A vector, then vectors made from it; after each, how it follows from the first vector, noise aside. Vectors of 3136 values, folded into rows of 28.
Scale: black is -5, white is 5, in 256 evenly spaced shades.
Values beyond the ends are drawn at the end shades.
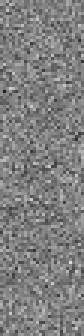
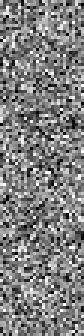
reversed, scaled up.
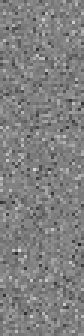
reversed, partly zeroed.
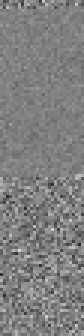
reversed, partly zeroed.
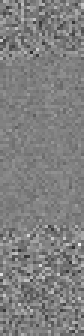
reversed, negated, partly zeroed.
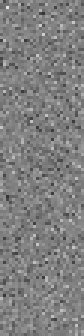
reversed, partly zeroed.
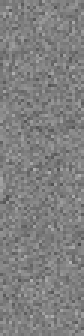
reversed, shrunk.
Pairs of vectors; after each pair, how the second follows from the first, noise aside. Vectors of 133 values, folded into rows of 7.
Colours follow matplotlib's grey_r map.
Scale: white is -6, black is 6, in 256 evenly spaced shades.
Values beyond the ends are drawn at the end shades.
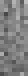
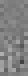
reversed, partly zeroed.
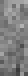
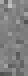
reversed, negated, partly zeroed.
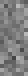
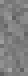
reversed, shrunk.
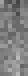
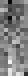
reversed, negated, scaled up.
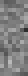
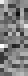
reversed, negated, scaled up.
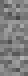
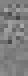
partly zeroed.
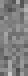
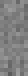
negated, shrunk.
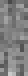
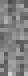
copied.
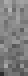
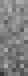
copied.
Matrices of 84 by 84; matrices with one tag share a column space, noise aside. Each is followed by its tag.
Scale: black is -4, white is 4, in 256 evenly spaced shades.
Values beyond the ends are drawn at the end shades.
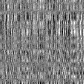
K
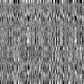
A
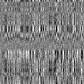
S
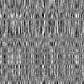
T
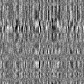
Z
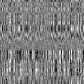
S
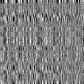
A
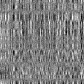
K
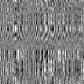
S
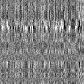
Z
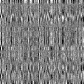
A
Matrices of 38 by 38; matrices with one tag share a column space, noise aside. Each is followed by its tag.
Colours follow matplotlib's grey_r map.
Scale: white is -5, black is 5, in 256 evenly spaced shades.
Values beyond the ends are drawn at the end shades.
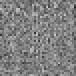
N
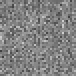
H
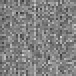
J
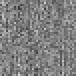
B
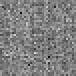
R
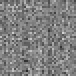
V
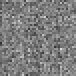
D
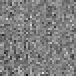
J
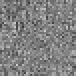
B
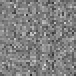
N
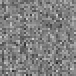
J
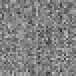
R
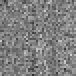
V
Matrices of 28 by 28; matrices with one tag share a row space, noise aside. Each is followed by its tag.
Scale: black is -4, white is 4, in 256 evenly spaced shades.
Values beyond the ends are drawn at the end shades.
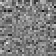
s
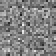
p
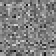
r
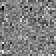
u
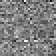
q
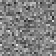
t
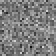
u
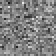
t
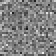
u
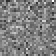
r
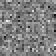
s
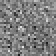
p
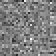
q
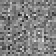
p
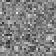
t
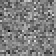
t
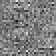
q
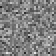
t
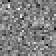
p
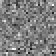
r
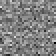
s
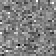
t
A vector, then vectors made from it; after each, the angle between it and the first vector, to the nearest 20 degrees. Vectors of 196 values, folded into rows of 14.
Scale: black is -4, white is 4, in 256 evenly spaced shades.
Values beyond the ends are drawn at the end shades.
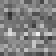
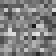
40 degrees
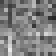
60 degrees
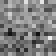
140 degrees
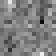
100 degrees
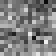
120 degrees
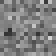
140 degrees
